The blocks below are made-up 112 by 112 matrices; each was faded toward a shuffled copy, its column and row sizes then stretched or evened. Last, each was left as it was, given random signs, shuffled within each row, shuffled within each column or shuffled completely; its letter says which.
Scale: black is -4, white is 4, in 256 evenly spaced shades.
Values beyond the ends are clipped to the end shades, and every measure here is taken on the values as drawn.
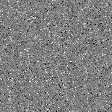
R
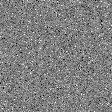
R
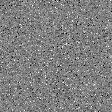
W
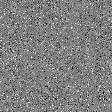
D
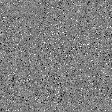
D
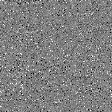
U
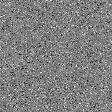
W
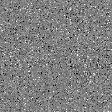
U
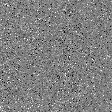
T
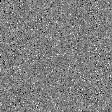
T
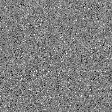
D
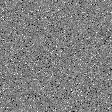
R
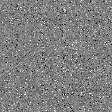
U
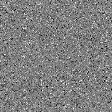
U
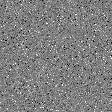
R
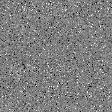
D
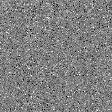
U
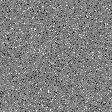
R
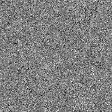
D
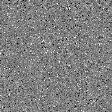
D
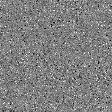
D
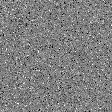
R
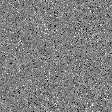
T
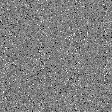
T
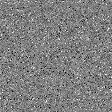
W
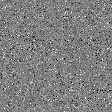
W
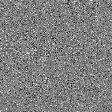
D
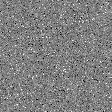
R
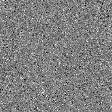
T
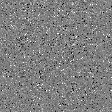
U
